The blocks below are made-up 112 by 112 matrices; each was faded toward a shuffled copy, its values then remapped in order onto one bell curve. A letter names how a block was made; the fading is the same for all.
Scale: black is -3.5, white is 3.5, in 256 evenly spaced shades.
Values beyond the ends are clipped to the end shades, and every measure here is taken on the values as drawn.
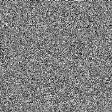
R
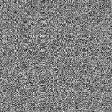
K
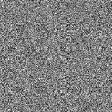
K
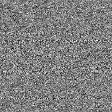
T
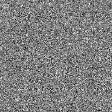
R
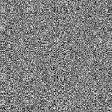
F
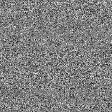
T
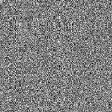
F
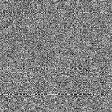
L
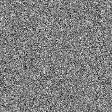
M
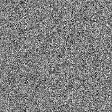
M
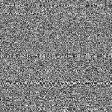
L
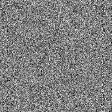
M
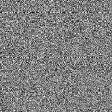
L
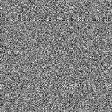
L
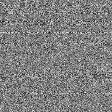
T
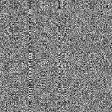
F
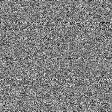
T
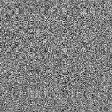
K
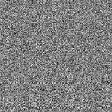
K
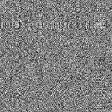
K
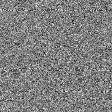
T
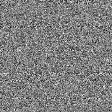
T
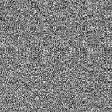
K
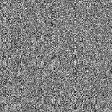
F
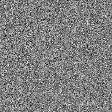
M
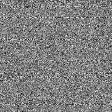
T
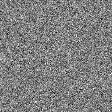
M
